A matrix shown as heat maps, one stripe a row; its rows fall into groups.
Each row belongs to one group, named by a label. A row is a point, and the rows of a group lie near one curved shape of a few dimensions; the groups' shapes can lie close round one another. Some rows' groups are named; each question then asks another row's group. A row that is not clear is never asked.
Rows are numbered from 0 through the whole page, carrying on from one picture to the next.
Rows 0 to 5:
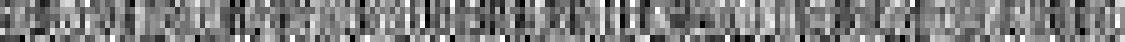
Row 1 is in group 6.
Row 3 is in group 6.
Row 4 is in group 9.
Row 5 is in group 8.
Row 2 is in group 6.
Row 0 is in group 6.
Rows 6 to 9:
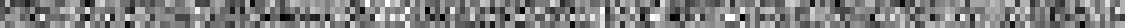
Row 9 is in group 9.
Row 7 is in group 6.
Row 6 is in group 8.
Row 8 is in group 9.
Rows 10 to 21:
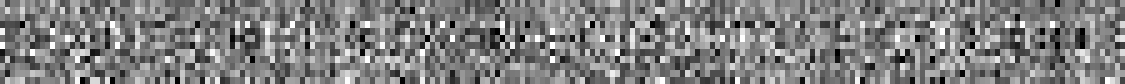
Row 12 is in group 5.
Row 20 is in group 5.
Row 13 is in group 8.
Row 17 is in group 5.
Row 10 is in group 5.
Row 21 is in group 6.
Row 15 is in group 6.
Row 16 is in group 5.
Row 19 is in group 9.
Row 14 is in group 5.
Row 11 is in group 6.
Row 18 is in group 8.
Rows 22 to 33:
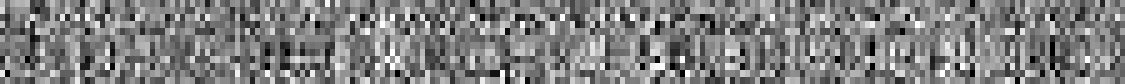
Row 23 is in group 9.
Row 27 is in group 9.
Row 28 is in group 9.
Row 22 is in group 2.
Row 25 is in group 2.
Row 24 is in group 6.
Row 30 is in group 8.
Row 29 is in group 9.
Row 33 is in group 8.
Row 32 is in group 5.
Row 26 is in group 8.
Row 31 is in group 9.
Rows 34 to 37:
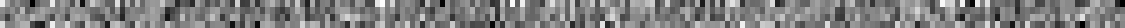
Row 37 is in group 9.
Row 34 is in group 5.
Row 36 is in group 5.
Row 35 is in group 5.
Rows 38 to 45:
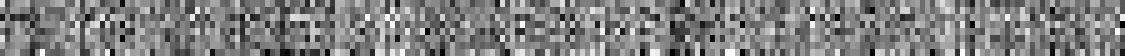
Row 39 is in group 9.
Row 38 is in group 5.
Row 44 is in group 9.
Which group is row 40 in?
8
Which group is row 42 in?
6
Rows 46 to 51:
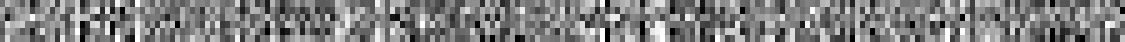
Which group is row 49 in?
6
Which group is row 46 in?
9
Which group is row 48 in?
5
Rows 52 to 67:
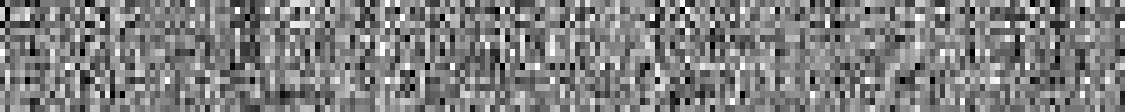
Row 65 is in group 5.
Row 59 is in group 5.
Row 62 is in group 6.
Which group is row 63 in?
8
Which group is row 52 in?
8
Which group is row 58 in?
2
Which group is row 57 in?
8
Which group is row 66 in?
9
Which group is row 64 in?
6
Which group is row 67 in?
2
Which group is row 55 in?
8
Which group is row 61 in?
6
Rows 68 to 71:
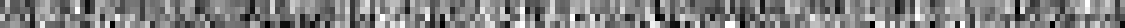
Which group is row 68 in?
8
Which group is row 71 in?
9
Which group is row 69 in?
8
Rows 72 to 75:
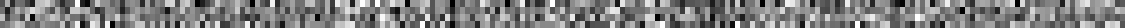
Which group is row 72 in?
8
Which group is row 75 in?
6
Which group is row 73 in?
5
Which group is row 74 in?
2
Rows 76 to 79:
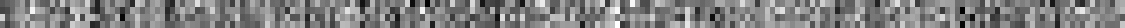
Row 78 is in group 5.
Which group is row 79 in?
5
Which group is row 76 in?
6
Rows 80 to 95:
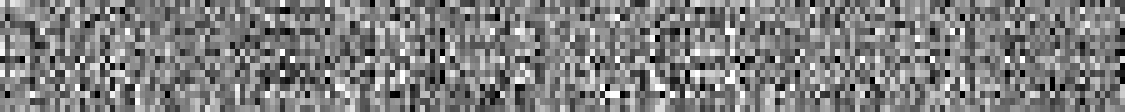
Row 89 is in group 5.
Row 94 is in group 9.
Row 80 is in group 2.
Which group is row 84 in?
9
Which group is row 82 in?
5
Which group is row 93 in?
5
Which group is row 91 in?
9
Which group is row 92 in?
9
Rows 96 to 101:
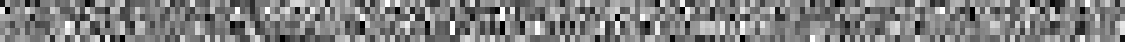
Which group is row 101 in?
5
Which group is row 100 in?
6
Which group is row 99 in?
6
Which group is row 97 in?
5
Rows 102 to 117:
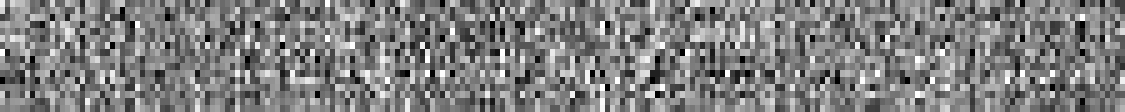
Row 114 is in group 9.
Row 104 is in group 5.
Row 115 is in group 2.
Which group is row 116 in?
9
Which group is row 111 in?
5
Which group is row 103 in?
5
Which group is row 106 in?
6
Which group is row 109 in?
5
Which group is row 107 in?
2
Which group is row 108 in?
6
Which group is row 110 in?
2
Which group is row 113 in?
8
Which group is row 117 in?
9
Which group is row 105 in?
9
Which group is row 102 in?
2
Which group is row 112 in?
8
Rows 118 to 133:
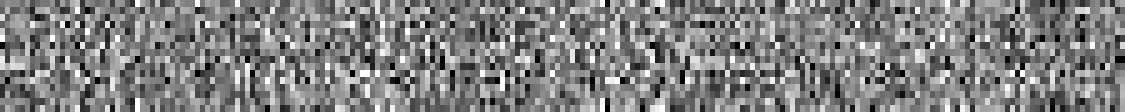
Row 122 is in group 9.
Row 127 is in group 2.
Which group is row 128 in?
8
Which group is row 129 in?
5
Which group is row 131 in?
8
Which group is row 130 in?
8
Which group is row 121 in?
6
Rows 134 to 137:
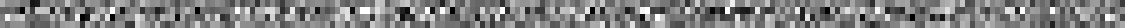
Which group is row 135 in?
8
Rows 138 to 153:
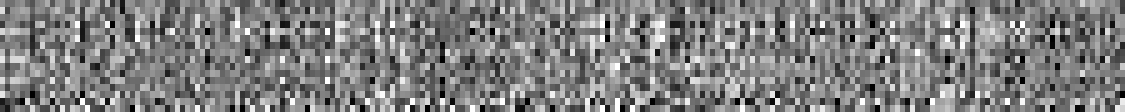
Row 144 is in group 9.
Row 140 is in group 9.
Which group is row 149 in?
2
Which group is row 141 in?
9
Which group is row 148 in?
5
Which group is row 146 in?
2
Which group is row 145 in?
2
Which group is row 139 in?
5
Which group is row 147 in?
5
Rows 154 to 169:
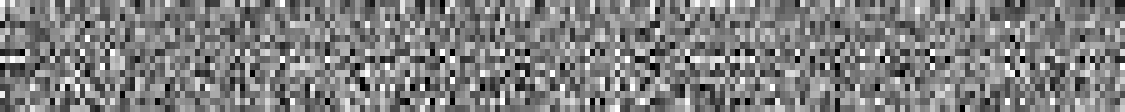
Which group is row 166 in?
6
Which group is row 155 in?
2
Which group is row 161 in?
8
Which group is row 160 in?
5
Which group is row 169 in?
5
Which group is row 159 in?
9
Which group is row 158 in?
6
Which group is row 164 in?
8
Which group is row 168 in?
8
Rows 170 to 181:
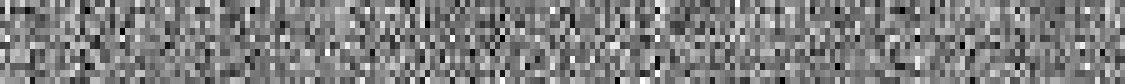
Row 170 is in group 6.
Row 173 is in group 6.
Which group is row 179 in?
8
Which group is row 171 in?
8
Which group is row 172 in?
6
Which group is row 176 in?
5
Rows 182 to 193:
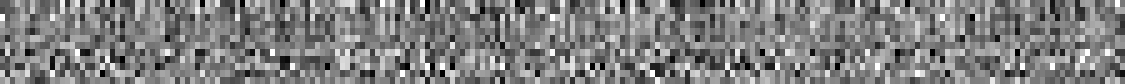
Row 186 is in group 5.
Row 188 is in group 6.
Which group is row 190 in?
5
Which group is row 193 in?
6
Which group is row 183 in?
6
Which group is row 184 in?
5
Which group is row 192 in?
2
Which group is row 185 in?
5
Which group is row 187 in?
5
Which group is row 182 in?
6
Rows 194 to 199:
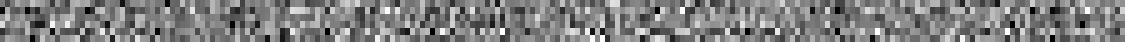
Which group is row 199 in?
9
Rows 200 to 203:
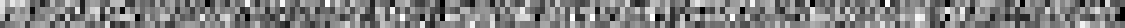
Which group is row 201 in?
5
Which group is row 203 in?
5
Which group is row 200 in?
2
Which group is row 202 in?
2
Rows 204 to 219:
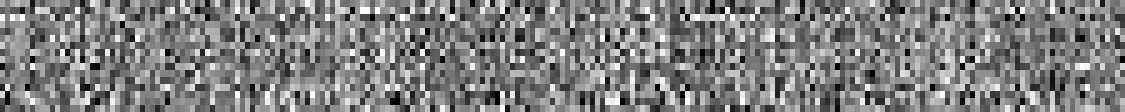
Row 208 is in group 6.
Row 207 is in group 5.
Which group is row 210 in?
2
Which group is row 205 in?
8
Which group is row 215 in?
9
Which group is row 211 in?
6
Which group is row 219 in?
8
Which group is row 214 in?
9
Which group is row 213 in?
5
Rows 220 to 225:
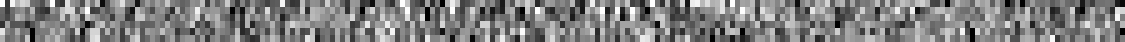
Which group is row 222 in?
6
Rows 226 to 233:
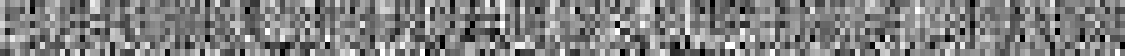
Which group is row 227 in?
2
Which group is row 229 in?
2
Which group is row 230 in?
5
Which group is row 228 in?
5
